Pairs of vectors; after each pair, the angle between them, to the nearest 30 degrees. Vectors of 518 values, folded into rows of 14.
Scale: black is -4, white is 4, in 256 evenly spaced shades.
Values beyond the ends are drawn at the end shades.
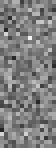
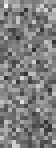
90 degrees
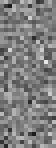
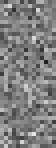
150 degrees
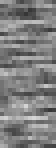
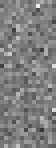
90 degrees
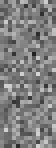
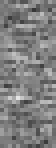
120 degrees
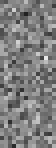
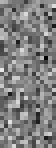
150 degrees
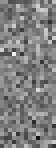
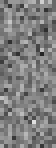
120 degrees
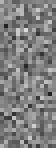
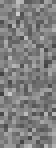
90 degrees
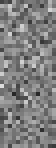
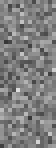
120 degrees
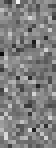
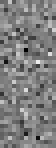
90 degrees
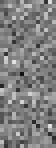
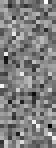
150 degrees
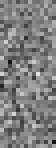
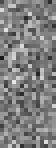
120 degrees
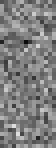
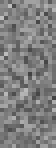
90 degrees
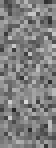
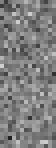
60 degrees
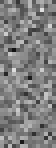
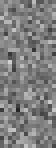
120 degrees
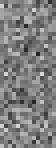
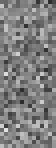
30 degrees
